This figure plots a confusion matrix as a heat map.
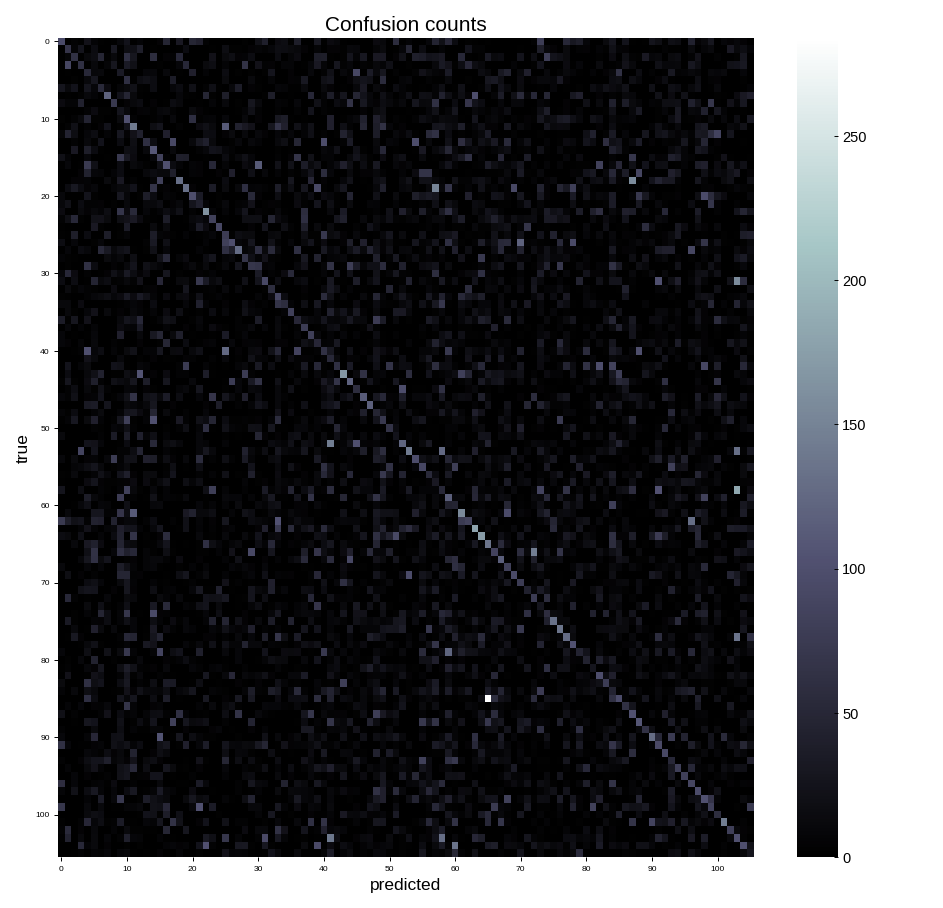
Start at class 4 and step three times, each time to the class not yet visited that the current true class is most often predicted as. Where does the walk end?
41
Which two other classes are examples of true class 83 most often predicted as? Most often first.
43, 4
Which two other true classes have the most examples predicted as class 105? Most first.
99, 77
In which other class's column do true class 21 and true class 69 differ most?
53
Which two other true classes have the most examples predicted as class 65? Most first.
85, 88
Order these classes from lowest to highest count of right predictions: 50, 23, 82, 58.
58, 50, 23, 82
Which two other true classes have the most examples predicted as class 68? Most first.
61, 98
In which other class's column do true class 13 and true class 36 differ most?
54
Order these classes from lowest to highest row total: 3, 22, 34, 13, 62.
34, 3, 62, 13, 22
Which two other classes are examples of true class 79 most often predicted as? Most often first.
59, 15
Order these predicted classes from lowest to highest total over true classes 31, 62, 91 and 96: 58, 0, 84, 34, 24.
24, 34, 58, 84, 0
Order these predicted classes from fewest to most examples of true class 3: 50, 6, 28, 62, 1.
6, 50, 62, 28, 1
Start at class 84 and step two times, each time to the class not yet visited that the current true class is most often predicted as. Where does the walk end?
39
